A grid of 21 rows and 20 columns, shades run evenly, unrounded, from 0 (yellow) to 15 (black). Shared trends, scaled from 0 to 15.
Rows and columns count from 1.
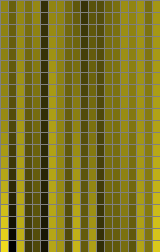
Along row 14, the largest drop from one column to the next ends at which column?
7
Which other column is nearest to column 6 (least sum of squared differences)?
13
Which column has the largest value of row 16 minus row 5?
2
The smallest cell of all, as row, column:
21, 1
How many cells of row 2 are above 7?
11
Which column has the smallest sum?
20
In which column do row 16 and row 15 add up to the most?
6
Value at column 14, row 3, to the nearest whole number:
8
